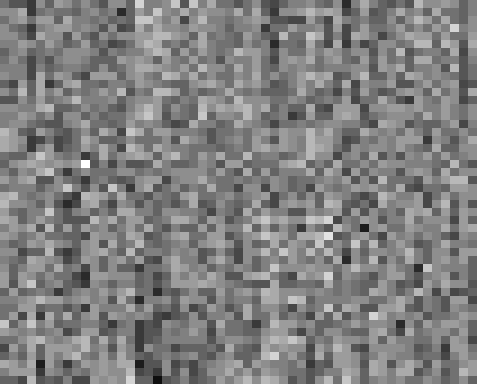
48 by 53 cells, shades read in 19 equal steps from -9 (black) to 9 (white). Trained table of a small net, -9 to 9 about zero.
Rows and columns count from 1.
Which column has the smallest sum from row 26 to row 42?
18
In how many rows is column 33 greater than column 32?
17
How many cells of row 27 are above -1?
33
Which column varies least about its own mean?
44
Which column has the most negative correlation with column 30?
51
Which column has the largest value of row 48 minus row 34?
15
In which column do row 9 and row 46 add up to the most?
27
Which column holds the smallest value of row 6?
31
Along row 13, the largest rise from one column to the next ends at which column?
47
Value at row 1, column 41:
3
